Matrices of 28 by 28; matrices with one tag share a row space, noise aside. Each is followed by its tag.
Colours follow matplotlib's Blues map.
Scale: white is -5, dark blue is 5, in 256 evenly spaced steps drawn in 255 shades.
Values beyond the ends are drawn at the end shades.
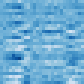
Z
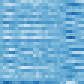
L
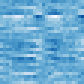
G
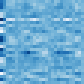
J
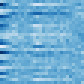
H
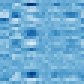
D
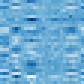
D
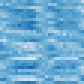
G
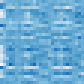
J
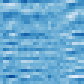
L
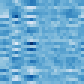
D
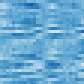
G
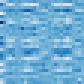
J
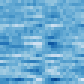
G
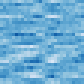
G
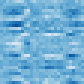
Z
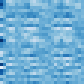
J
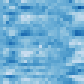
L
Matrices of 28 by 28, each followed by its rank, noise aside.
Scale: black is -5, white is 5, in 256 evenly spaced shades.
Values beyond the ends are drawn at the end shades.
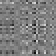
two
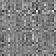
three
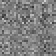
six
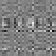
two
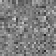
six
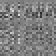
three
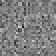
six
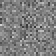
six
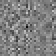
four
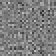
six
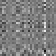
two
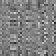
four
